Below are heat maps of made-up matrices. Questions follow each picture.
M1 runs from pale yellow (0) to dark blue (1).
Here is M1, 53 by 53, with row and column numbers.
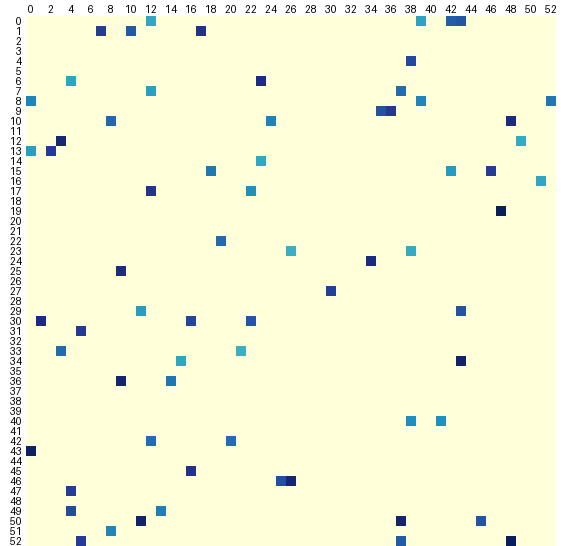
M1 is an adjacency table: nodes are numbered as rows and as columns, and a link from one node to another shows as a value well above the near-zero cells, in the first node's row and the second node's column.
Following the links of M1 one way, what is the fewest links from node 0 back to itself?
2
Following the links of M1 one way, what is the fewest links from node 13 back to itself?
4
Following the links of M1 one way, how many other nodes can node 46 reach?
8
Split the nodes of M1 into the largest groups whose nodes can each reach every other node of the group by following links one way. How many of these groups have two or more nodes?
2
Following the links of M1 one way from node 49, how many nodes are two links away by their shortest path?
3
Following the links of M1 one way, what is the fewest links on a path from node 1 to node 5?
4
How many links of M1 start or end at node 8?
5
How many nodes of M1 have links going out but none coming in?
7
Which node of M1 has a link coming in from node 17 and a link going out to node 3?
node 12
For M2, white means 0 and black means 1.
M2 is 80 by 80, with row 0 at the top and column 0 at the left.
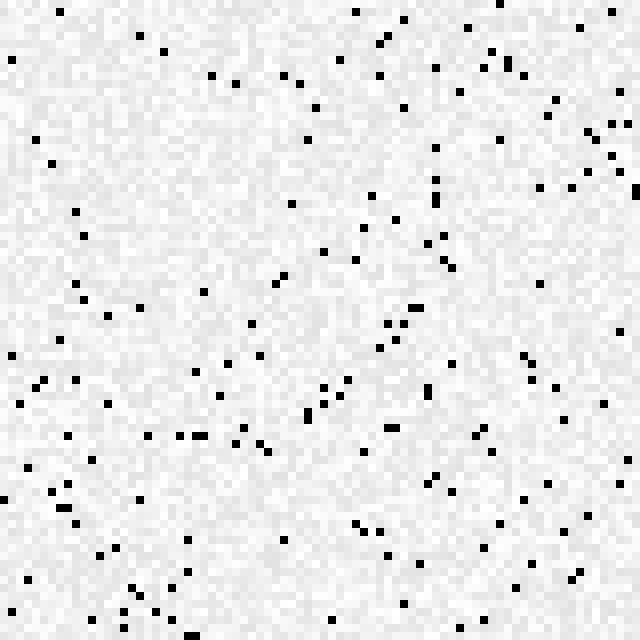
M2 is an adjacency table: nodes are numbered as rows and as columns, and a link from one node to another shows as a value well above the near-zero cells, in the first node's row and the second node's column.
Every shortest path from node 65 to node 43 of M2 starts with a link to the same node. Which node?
node 9
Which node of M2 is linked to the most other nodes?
node 54
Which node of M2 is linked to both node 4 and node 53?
node 48
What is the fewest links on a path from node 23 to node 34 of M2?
3
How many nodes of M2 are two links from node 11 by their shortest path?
4
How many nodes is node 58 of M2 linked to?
1
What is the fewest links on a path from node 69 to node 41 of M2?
5
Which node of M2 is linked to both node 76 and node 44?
node 1
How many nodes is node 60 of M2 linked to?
4
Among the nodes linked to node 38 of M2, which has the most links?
node 17
